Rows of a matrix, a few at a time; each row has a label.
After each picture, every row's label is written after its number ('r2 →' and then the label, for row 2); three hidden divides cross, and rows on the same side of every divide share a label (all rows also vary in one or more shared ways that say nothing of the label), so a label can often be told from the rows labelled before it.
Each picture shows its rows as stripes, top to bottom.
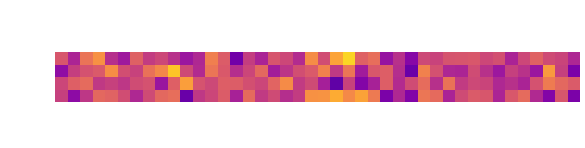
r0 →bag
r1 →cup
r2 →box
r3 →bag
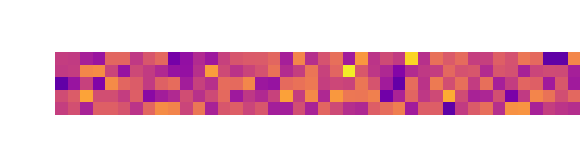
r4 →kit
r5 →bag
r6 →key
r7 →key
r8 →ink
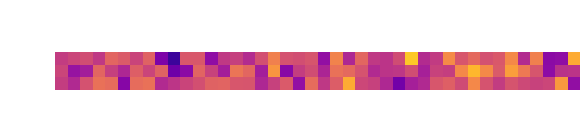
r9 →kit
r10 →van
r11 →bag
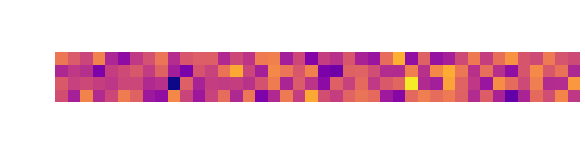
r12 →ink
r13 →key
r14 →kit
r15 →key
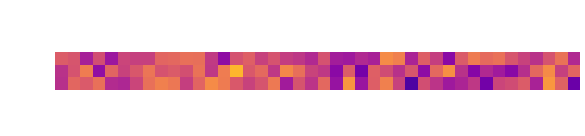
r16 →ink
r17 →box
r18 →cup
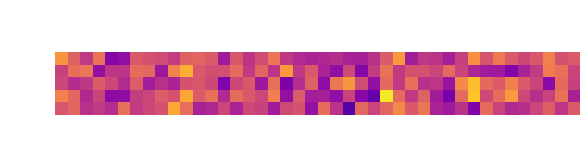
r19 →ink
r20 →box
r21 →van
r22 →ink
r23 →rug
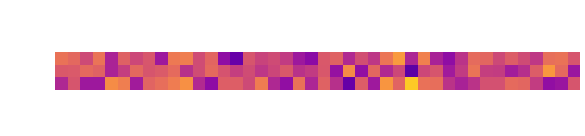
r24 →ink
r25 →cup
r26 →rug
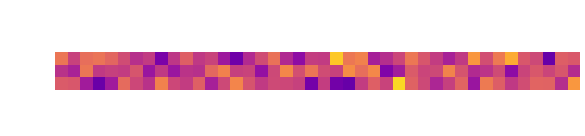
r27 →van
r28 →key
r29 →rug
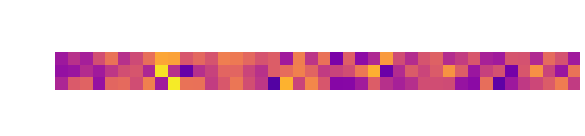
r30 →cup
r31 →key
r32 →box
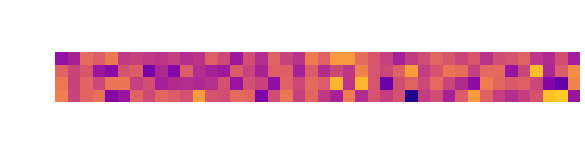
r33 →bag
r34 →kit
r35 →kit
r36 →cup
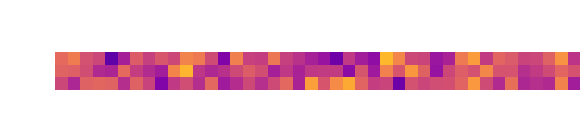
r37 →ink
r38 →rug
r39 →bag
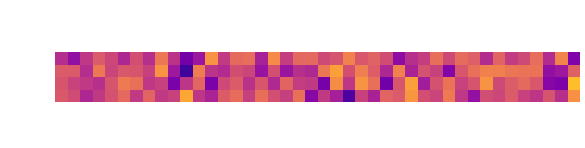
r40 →bag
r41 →van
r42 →kit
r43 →rug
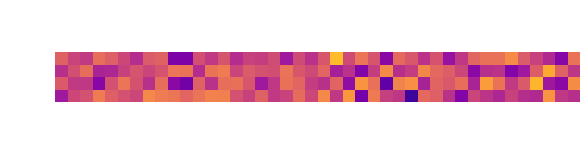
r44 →van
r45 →box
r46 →kit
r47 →cup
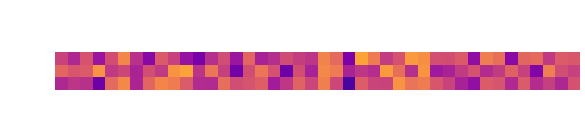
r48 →kit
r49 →ink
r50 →rug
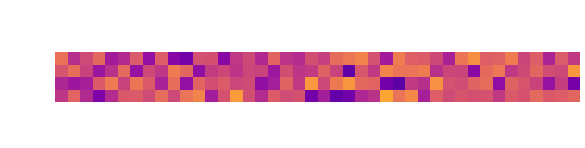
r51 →van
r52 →rug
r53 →bag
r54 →rug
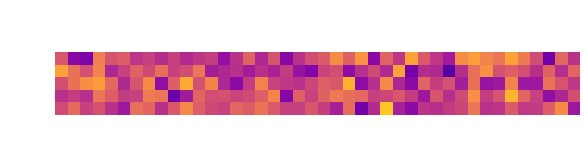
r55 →van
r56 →ink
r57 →cup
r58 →van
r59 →cup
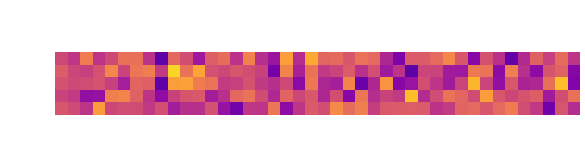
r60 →key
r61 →cup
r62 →cup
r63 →kit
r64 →van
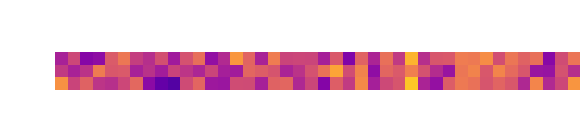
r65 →kit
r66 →van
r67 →kit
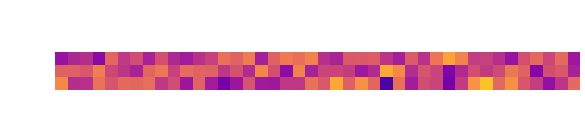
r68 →key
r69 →ink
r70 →van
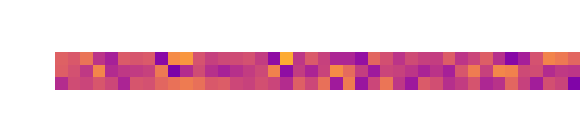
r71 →box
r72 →van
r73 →cup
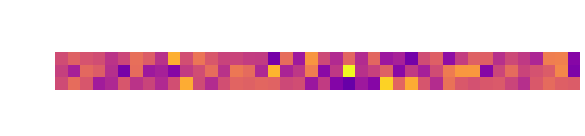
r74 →cup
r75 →bag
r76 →rug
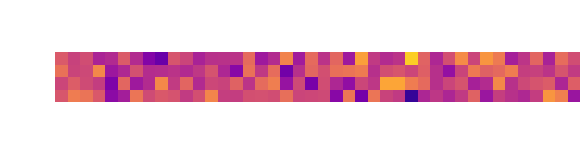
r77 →kit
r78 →van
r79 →rug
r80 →cup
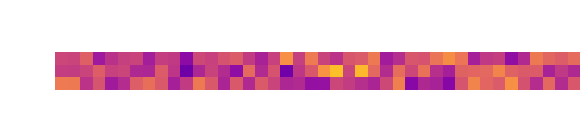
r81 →key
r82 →van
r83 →ink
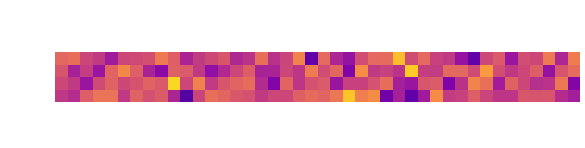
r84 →rug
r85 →kit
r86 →cup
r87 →bag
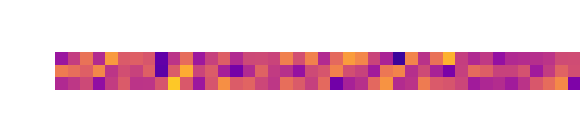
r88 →key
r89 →ink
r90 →box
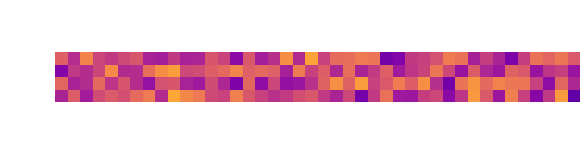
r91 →key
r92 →cup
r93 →van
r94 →cup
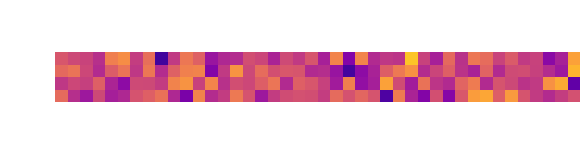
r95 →kit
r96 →rug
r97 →cup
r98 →van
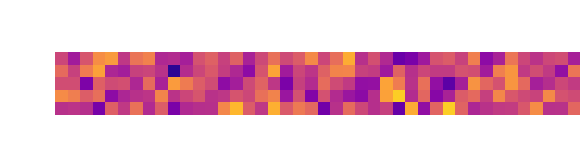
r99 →bag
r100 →van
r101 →ink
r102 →ink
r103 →key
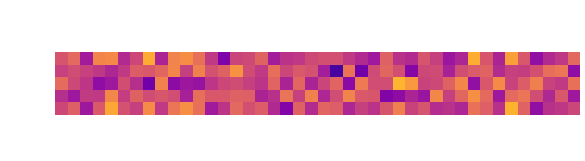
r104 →ink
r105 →cup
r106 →kit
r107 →bag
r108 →ink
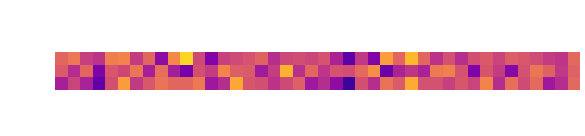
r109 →rug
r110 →key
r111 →rug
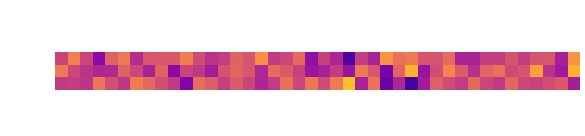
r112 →rug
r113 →kit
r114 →bag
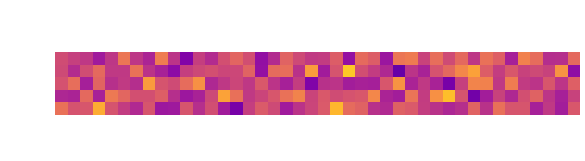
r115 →kit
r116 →bag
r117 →ink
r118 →key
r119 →van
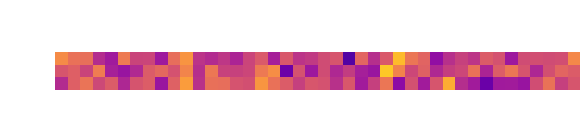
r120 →rug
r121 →ink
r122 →box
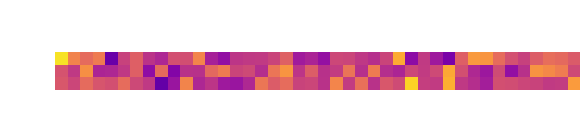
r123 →ink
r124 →key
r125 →kit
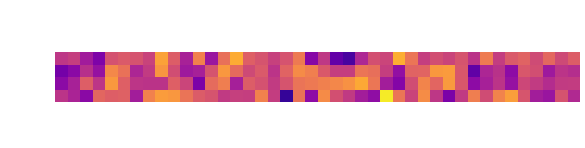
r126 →rug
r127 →key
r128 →key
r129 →ink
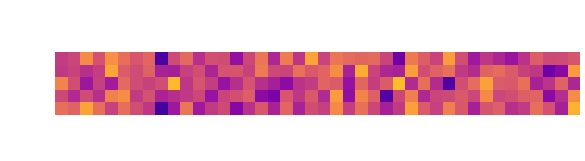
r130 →key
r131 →kit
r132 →ink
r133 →kit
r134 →kit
